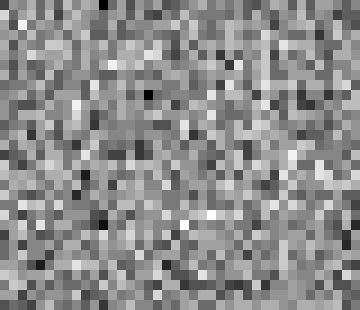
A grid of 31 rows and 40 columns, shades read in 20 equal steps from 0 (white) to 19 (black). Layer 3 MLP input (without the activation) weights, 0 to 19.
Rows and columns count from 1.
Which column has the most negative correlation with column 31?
1
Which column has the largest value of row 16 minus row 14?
28
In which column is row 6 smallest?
17
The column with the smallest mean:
30
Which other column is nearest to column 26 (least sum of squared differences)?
35
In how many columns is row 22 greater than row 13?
14
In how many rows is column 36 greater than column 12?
14
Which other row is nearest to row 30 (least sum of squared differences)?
12
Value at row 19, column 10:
13
